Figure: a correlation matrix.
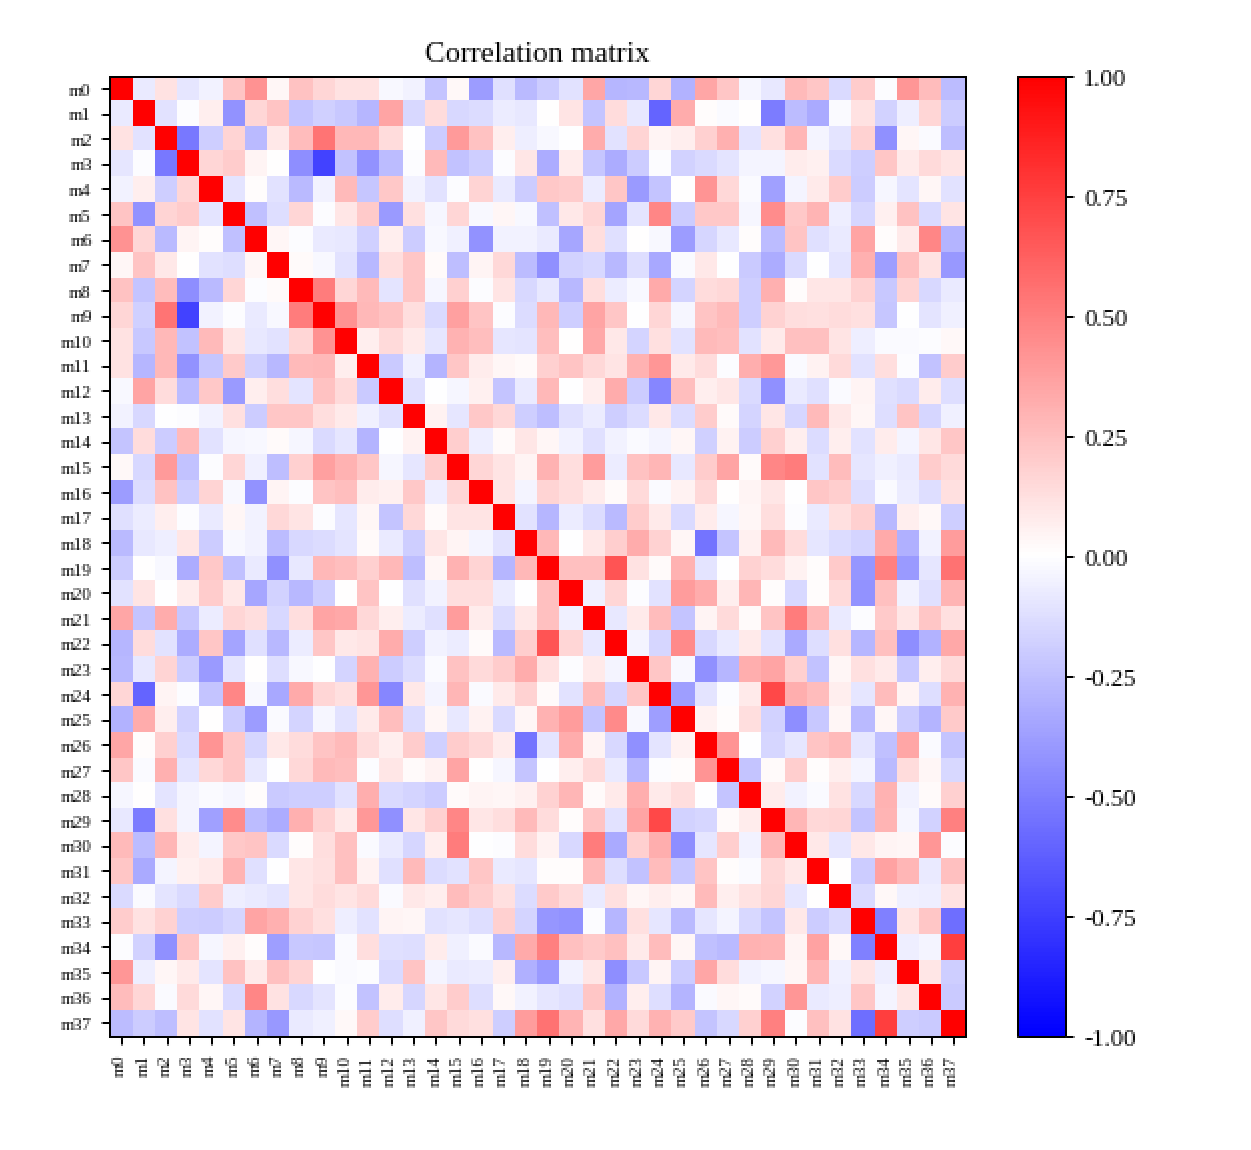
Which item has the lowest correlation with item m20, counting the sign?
m33
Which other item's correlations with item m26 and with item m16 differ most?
m0
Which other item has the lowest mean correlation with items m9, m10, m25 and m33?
m3
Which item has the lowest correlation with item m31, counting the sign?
m1
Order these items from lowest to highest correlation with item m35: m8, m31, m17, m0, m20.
m20, m17, m8, m31, m0
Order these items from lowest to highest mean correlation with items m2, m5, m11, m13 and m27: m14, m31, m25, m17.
m14, m25, m17, m31
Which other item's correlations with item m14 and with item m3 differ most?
m9
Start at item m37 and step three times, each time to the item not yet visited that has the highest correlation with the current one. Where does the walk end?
m22
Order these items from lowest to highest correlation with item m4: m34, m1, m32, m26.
m34, m1, m32, m26
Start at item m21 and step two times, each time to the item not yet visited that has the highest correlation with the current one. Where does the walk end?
m15
